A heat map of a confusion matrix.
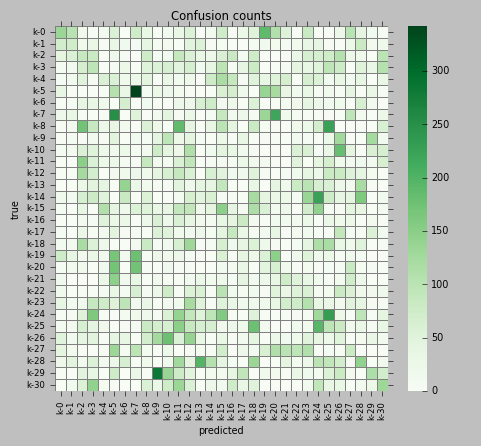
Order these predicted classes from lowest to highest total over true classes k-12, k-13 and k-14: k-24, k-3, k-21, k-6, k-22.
k-21, k-22, k-3, k-6, k-24
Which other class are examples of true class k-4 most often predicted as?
k-15
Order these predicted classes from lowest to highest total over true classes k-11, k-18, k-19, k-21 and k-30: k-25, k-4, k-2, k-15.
k-4, k-15, k-25, k-2
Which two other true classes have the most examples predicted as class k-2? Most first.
k-8, k-11
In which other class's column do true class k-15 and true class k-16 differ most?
k-24
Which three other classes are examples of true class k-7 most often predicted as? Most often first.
k-5, k-20, k-19
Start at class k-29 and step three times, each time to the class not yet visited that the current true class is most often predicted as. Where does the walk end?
k-10
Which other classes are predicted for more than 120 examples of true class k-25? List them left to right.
k-11, k-18, k-24
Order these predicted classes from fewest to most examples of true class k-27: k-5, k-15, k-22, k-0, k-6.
k-6, k-0, k-15, k-22, k-5
